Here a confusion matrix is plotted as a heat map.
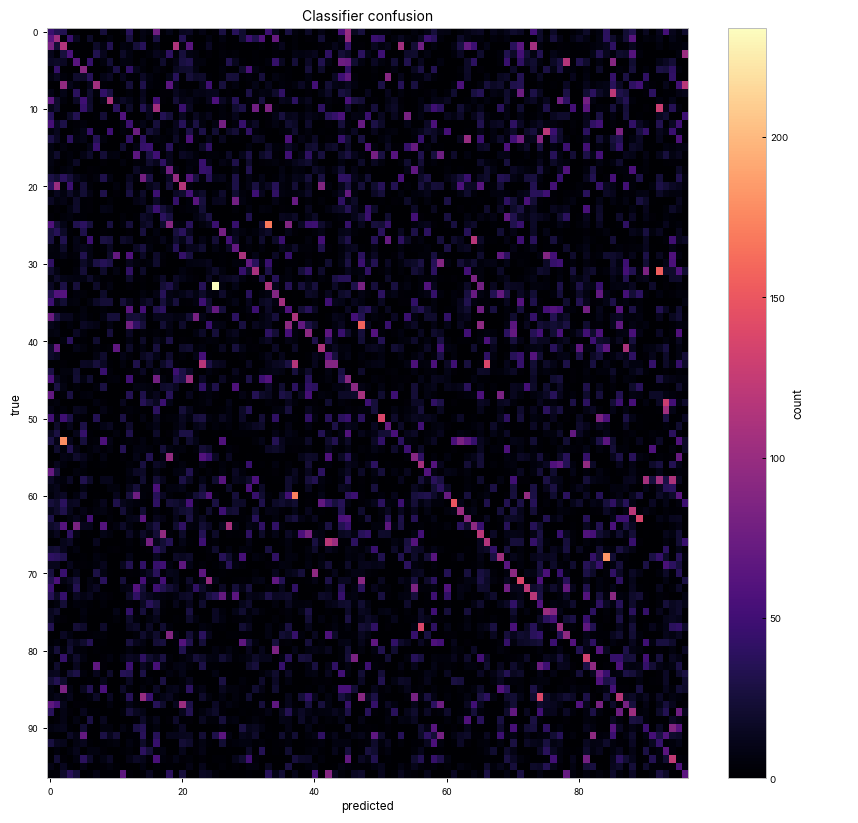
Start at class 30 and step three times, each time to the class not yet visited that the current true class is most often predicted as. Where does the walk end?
49
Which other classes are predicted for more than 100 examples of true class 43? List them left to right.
23, 37, 66
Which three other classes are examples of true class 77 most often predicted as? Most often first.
56, 81, 70
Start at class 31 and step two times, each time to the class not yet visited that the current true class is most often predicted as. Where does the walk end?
58
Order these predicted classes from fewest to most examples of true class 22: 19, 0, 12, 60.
12, 0, 60, 19
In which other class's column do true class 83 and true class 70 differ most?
40
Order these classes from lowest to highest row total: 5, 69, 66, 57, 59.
57, 59, 5, 69, 66
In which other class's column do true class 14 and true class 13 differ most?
75
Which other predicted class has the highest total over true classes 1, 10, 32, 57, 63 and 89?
45
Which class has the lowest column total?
10
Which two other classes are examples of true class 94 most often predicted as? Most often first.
81, 45
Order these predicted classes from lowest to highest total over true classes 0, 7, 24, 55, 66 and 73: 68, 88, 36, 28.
68, 36, 28, 88
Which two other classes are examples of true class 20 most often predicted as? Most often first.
1, 41
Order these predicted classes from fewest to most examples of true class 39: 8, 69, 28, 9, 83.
8, 28, 9, 69, 83
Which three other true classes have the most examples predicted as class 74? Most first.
86, 14, 82
